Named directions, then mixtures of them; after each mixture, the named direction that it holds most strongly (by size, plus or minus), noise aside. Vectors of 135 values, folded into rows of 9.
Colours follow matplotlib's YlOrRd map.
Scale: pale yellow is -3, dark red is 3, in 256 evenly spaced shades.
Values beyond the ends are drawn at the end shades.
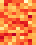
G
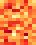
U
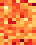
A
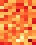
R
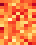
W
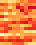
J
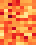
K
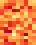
U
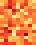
U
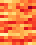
J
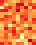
R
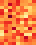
K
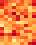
W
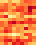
J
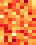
U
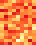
R
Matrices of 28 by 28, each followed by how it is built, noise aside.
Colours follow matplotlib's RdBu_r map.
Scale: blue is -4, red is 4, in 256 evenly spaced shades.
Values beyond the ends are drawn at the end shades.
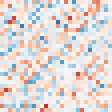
Hankel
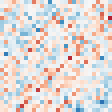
Hankel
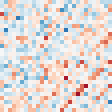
Hankel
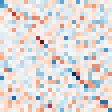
diagonal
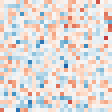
blocks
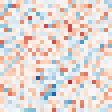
Hankel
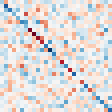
diagonal
